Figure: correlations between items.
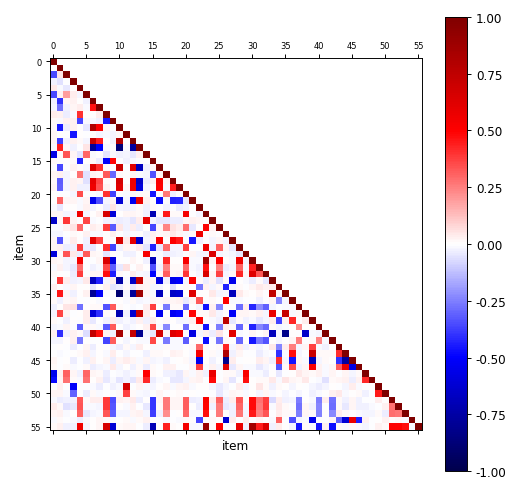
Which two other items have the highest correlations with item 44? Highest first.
26, 39
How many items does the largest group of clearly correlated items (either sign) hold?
19
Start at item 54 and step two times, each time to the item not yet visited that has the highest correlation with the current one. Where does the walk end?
34
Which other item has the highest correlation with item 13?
35
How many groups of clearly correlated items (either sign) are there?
5
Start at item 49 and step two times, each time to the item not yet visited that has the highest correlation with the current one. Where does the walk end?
50
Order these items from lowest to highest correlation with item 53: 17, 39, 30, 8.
39, 17, 8, 30
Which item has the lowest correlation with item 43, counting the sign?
45
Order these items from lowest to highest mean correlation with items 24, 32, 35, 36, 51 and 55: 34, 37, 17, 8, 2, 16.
37, 16, 34, 2, 17, 8
